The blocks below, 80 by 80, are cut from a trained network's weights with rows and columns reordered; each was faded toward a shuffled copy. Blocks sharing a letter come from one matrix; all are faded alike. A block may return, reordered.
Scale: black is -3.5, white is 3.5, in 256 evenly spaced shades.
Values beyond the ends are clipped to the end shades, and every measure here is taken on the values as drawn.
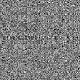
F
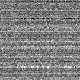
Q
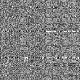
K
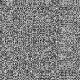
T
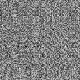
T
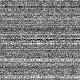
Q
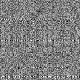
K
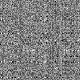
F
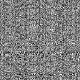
F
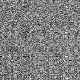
T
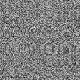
T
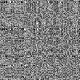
K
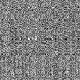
K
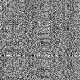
T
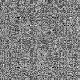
T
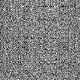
F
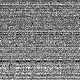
Q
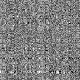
F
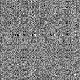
F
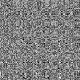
K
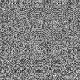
T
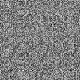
T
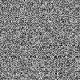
K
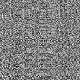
K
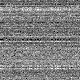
Q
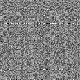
T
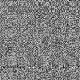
T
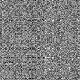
K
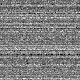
Q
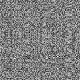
T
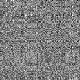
K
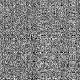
F
